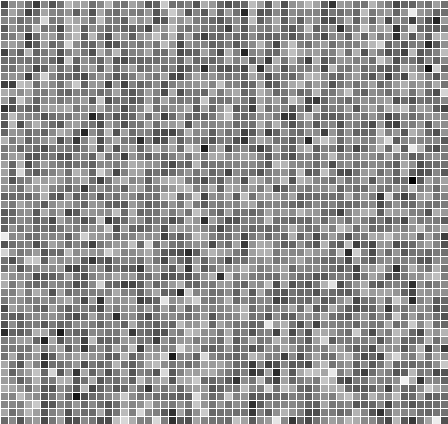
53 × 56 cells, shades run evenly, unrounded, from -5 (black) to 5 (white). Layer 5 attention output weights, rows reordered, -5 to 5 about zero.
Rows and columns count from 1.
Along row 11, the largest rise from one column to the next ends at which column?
3
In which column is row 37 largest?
24
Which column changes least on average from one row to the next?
30
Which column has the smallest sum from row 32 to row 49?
6
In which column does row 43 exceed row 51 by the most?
32
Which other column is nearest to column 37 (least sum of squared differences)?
43
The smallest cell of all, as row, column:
23, 52
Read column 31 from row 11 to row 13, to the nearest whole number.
-1 -1 0
